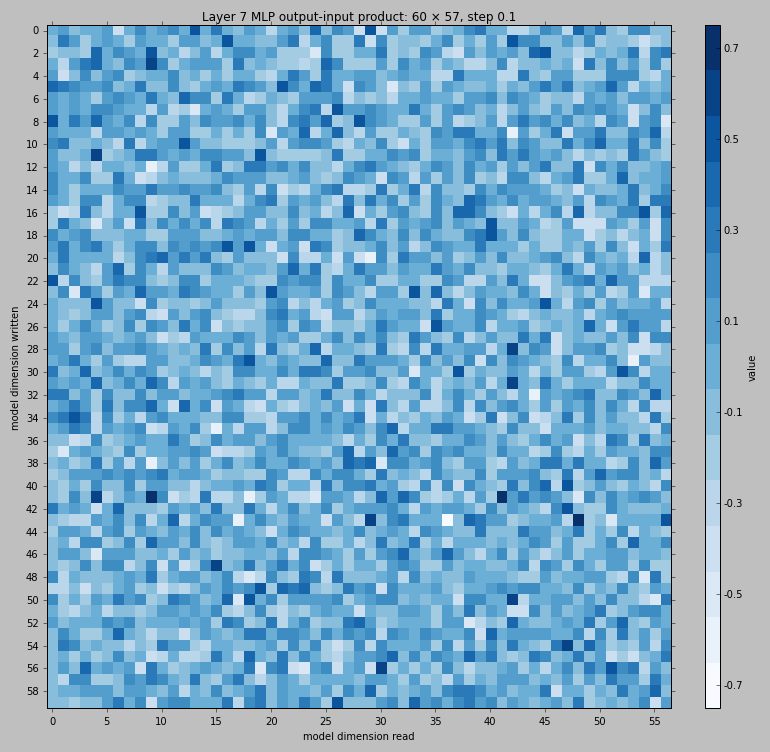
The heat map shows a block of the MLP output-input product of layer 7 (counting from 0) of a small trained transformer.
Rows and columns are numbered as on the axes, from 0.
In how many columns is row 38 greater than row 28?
24
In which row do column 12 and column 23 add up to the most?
10
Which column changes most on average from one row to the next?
9
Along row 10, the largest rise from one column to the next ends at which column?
7
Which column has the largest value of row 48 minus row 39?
23
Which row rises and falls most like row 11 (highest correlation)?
41
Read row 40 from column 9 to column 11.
0.1 0.1 -0.1
